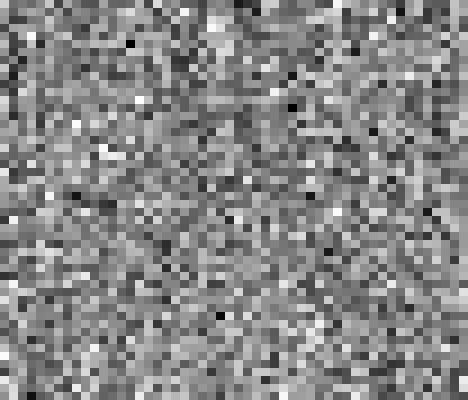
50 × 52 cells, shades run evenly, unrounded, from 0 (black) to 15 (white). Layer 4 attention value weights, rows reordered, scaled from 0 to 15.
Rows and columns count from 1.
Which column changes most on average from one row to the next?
1
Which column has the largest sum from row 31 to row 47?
32
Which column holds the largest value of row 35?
10
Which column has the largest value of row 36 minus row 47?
44
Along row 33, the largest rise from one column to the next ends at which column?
52
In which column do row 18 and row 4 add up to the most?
24
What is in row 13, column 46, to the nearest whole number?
4
